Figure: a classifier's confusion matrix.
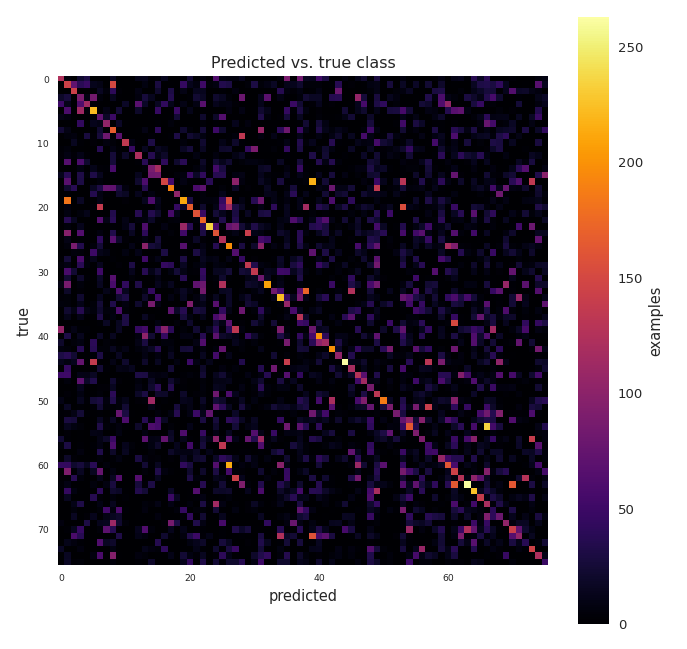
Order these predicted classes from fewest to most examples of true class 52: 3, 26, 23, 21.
26, 3, 21, 23
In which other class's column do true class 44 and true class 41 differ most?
57
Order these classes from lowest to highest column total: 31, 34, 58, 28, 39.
58, 28, 39, 34, 31
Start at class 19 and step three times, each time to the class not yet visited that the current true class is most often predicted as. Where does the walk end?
31
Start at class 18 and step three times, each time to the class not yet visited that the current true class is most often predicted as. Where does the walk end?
24
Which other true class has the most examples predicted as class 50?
60
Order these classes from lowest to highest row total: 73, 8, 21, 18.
18, 73, 21, 8
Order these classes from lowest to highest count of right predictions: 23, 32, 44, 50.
50, 32, 23, 44
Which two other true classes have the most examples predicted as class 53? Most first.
20, 16
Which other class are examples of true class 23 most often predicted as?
19
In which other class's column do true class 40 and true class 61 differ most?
13
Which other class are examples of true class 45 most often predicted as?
33
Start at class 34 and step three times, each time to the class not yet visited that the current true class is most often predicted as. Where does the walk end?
27
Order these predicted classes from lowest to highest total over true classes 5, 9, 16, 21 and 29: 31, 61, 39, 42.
42, 31, 61, 39
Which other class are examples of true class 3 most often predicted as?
46
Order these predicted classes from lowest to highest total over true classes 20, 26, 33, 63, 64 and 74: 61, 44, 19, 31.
44, 19, 31, 61
